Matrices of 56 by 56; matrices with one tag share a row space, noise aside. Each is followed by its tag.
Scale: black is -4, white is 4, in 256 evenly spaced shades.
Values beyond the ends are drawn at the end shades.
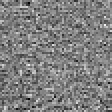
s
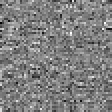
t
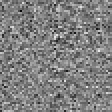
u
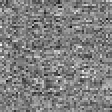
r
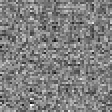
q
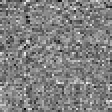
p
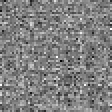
q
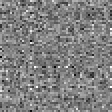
q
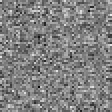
t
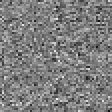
u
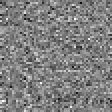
p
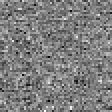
s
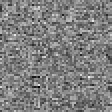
t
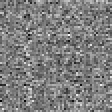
p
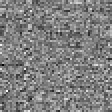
p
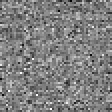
p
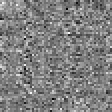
p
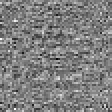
r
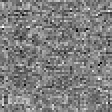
s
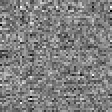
q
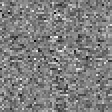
u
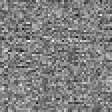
s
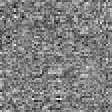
r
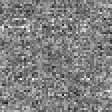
s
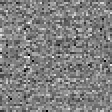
p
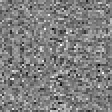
u
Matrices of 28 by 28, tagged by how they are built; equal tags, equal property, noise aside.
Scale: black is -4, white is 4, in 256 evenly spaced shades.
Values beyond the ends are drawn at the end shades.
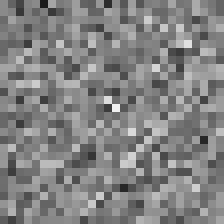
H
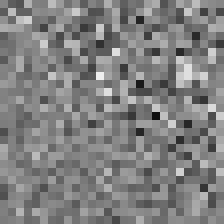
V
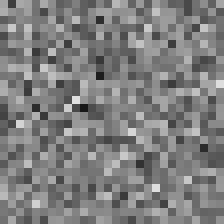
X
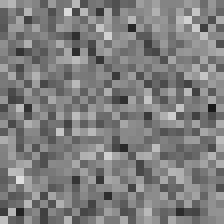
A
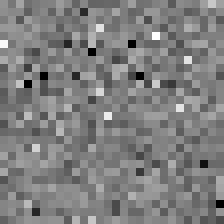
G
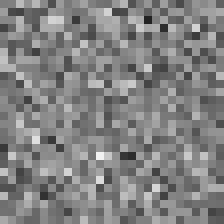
A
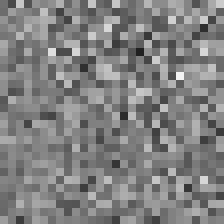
V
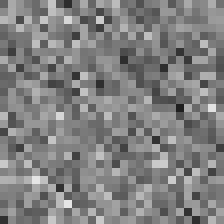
A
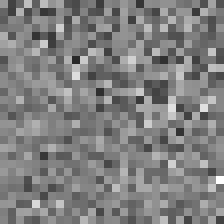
V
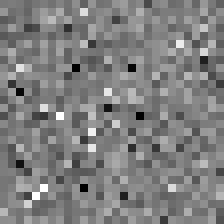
G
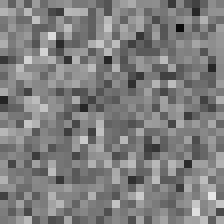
H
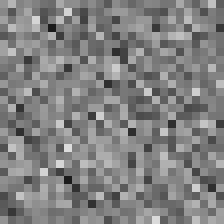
A
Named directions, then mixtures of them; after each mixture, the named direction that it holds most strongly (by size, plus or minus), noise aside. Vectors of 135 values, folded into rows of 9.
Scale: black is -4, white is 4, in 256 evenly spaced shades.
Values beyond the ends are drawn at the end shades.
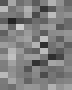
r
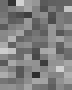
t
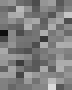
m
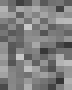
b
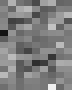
m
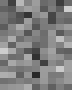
t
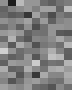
t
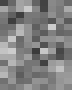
t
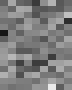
m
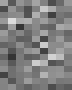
r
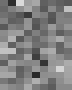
t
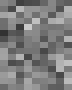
b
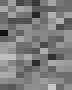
r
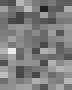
t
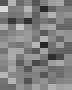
r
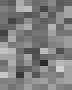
t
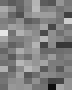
m
